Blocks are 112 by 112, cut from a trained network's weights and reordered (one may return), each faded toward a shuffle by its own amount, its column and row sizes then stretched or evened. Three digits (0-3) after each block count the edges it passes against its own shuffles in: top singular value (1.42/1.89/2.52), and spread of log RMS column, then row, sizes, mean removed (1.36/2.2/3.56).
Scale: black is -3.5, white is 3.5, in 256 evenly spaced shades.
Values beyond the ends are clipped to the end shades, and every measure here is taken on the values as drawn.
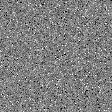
0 1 0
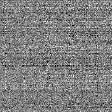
2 2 1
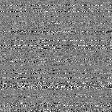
0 1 3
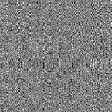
3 2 1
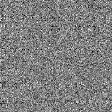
1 1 1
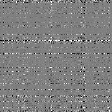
2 2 3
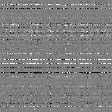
3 1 3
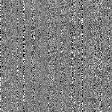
0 3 0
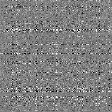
2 2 3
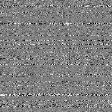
1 1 3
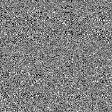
1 1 2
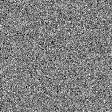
0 0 1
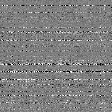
1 1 3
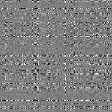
3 2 3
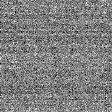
1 2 0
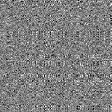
3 1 2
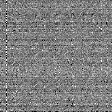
2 2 1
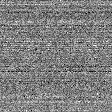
2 0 2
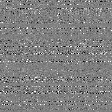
1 1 3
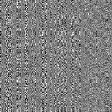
3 3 0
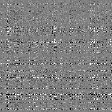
1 2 3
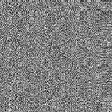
3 1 1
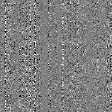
1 3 1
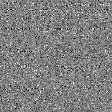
1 0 2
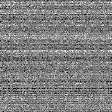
3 2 2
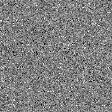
0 1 2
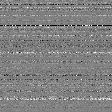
3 0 3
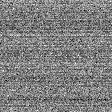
2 0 1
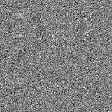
2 1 0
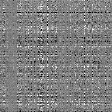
3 3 2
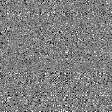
2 1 2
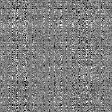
2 3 1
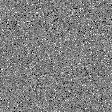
0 0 1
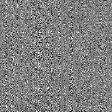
1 3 1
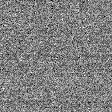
0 1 0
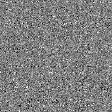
0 1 2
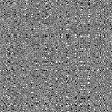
3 2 2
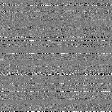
2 1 3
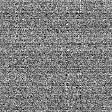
2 2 0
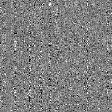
2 2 1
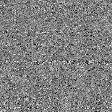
0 0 2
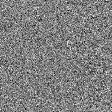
1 1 0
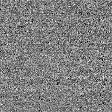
0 1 1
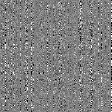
1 3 1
